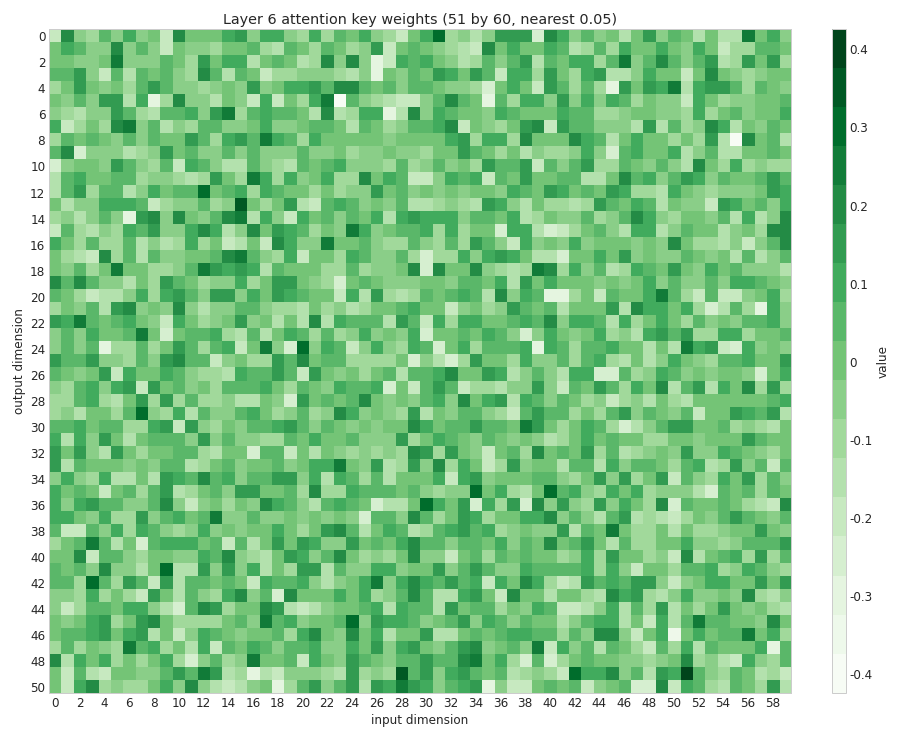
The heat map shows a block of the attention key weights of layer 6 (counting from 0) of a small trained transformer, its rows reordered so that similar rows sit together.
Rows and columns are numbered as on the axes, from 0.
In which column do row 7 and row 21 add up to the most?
6
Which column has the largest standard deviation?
40
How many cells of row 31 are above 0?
19
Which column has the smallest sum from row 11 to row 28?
41
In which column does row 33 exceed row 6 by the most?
23
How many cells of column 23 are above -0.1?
39
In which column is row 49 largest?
51
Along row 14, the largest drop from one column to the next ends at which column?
16
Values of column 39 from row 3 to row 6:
-0.1 -0.2 0.1 0
